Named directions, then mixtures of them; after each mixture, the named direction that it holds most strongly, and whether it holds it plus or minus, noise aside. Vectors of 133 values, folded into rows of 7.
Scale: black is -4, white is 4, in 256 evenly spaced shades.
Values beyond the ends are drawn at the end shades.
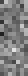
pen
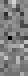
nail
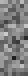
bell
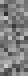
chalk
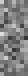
bell, plus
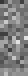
bell, minus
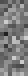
bell, minus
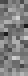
bell, minus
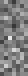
chalk, plus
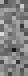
pen, minus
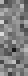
pen, minus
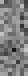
pen, minus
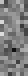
pen, minus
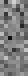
nail, plus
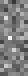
nail, minus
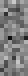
nail, plus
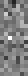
nail, minus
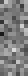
pen, plus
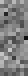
bell, plus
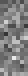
bell, minus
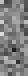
pen, minus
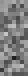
bell, plus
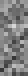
bell, plus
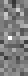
nail, minus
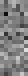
nail, plus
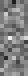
nail, minus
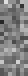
pen, plus
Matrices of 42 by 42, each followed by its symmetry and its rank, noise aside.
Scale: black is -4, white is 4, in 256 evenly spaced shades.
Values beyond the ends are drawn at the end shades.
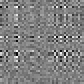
no symmetry, rank one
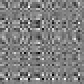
no symmetry, rank two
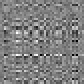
no symmetry, rank one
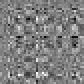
antisymmetric, rank two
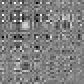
symmetric, rank three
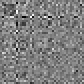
symmetric, rank three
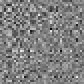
symmetric, rank three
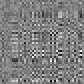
antisymmetric, rank two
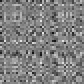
symmetric, rank three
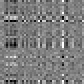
no symmetry, rank one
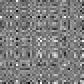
symmetric, rank three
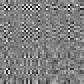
no symmetry, rank two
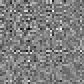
no symmetry, rank three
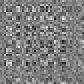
no symmetry, rank two
